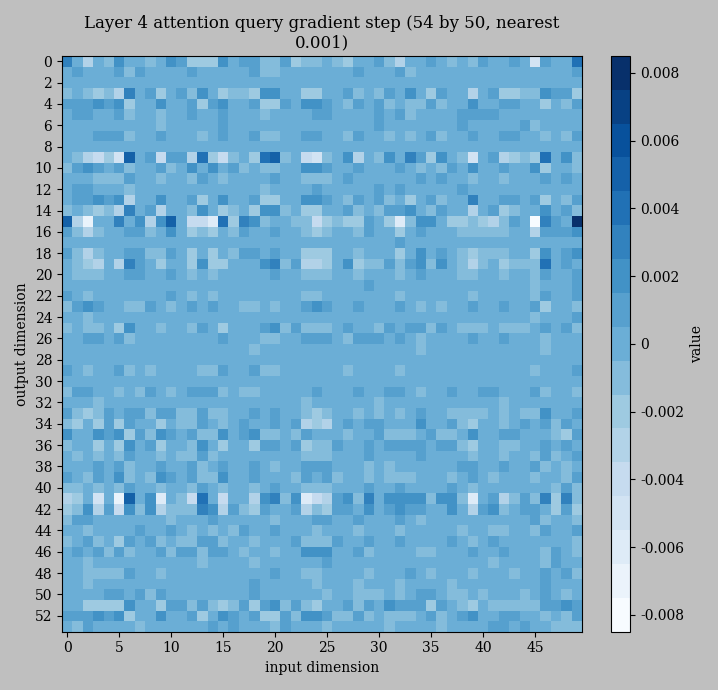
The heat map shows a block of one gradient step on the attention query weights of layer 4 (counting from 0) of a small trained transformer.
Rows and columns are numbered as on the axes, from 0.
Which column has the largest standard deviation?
5
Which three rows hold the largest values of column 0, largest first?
15, 0, 35
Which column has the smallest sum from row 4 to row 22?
45
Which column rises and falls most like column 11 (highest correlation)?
47
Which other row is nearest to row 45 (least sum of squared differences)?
40
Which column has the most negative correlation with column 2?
10
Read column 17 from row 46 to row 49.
-0.001 0 0 0
